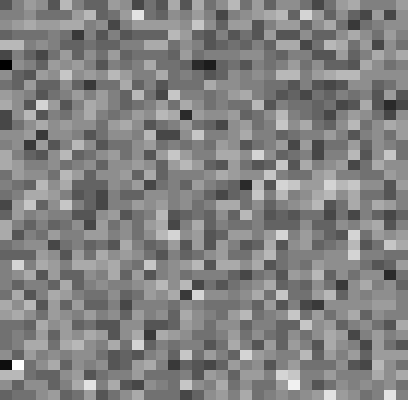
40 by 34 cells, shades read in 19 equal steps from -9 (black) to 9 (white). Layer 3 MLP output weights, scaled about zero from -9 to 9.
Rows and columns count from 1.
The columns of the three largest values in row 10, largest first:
15, 12, 21
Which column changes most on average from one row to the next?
24
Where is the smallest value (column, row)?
1, 7
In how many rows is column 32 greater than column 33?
22
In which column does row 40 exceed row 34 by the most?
33
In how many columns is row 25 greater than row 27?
11
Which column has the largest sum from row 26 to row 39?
25
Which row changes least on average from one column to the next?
8
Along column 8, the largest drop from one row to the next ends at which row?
9
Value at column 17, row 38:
-3
